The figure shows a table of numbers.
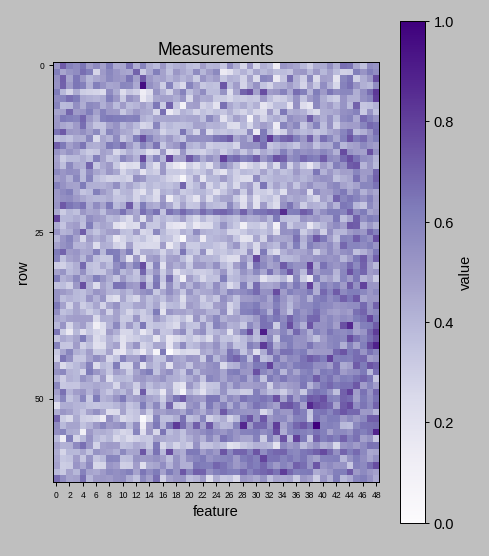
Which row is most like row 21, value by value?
0
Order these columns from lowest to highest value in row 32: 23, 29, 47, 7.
23, 29, 47, 7
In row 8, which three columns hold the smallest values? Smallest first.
29, 25, 31
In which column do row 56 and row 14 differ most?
13
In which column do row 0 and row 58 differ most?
33
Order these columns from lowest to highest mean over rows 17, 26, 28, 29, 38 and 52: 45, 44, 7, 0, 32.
7, 32, 0, 44, 45
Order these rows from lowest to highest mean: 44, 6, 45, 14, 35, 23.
6, 23, 35, 45, 44, 14
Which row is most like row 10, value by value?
28
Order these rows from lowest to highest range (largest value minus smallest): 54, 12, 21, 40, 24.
12, 21, 24, 40, 54
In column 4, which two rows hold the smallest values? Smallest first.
55, 40
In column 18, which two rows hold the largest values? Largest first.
54, 50
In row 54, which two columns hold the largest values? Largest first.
39, 28
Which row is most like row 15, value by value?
24
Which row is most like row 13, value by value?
27
